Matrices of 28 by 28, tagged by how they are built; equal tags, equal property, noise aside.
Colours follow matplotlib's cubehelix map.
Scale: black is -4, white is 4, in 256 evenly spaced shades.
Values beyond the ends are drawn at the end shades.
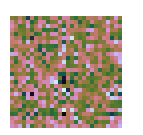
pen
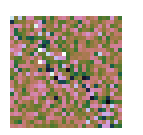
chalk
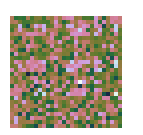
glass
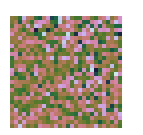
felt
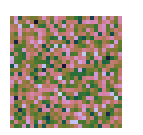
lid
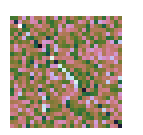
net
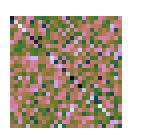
net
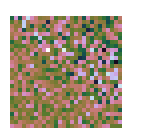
felt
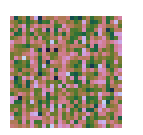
glass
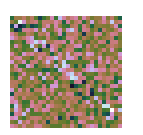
chalk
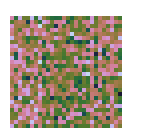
glass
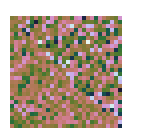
felt
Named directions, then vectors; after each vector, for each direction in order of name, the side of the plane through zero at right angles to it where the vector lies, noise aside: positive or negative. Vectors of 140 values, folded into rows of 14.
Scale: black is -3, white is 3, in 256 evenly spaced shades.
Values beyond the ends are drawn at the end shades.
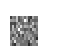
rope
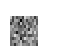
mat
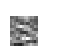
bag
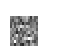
positive, positive, positive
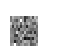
negative, negative, negative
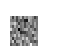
positive, positive, negative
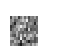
positive, negative, positive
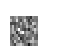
negative, positive, positive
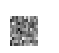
positive, positive, negative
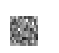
negative, negative, positive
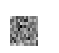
negative, positive, negative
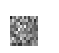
positive, negative, positive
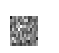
positive, negative, positive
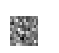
negative, positive, positive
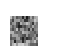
negative, positive, negative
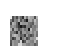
negative, positive, negative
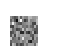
positive, negative, negative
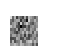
negative, positive, negative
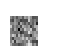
positive, positive, negative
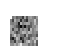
negative, positive, negative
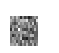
negative, negative, positive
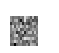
positive, positive, positive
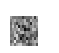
negative, positive, positive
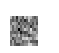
positive, positive, negative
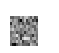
positive, positive, positive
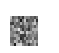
negative, positive, positive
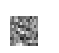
negative, positive, positive
